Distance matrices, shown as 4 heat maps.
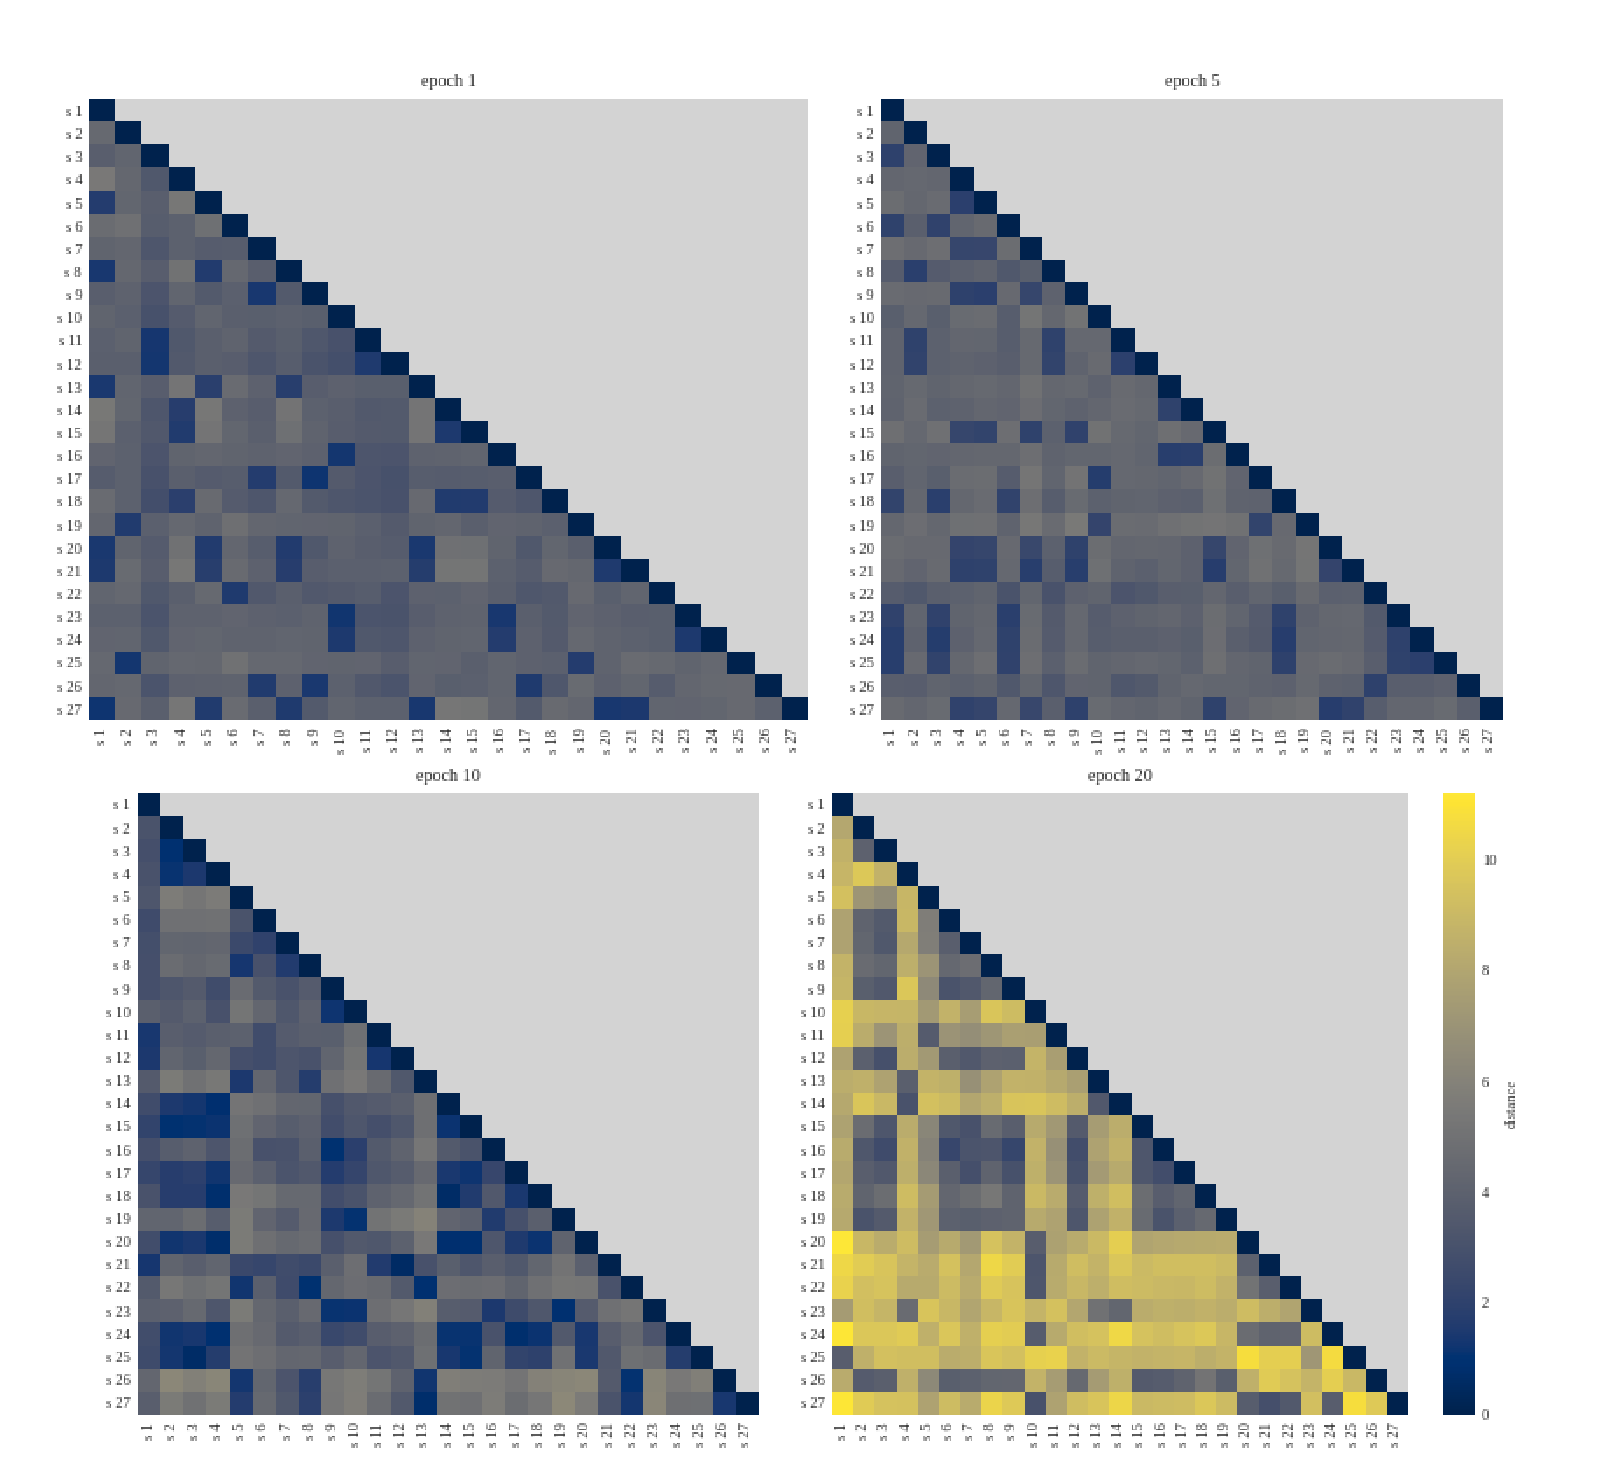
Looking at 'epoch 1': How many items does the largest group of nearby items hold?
7
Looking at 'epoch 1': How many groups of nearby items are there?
7
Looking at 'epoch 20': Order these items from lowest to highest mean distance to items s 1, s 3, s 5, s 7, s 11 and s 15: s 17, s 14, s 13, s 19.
s 17, s 19, s 13, s 14
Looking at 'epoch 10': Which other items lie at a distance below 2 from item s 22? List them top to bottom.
s 5, s 8, s 13, s 26, s 27
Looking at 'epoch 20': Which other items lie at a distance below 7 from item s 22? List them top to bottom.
s 10, s 20, s 21, s 24, s 27
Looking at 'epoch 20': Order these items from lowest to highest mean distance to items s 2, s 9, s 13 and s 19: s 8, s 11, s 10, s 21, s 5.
s 8, s 5, s 11, s 10, s 21
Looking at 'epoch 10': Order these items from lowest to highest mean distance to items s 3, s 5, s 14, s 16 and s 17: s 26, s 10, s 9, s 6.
s 9, s 10, s 6, s 26
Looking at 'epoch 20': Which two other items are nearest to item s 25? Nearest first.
s 1, s 23
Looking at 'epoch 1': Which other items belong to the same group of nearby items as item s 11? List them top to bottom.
s 3, s 12
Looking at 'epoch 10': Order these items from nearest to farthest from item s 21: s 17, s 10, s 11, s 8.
s 11, s 8, s 17, s 10
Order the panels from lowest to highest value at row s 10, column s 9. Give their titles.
epoch 10, epoch 1, epoch 5, epoch 20
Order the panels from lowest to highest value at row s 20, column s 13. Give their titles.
epoch 1, epoch 5, epoch 10, epoch 20
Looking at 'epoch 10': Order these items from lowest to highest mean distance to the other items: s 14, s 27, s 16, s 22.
s 14, s 16, s 22, s 27
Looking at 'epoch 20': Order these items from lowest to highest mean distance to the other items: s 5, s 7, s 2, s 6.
s 7, s 6, s 2, s 5
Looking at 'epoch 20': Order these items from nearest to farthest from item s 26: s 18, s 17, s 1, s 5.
s 17, s 18, s 5, s 1
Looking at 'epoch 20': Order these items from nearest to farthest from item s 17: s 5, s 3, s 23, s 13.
s 3, s 5, s 13, s 23
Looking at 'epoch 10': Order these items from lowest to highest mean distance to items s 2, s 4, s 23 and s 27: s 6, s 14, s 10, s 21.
s 14, s 10, s 21, s 6
